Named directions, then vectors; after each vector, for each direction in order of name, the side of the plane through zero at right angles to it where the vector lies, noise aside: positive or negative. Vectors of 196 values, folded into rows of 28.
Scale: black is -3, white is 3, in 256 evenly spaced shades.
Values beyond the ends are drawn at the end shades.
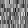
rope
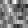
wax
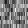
negative, negative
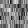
negative, positive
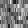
positive, negative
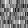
positive, positive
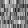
positive, positive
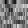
negative, negative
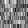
positive, positive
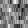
negative, positive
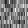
negative, negative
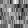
negative, positive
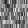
negative, negative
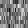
positive, negative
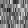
positive, negative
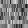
negative, positive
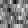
positive, negative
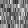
positive, negative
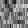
negative, negative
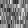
positive, negative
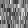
positive, negative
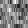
negative, positive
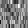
positive, negative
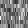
positive, negative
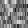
positive, positive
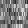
positive, negative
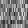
positive, negative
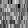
negative, positive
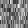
positive, negative
